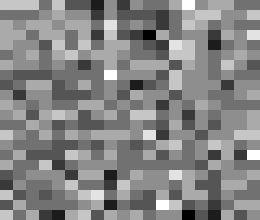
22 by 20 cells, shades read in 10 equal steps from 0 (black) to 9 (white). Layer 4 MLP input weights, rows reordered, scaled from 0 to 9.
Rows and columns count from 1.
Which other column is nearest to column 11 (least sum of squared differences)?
12
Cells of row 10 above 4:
11
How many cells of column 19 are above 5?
4
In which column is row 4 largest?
20
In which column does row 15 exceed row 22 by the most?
17
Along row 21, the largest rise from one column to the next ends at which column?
13
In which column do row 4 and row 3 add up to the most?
9
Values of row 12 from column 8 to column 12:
5 6 4 7 7
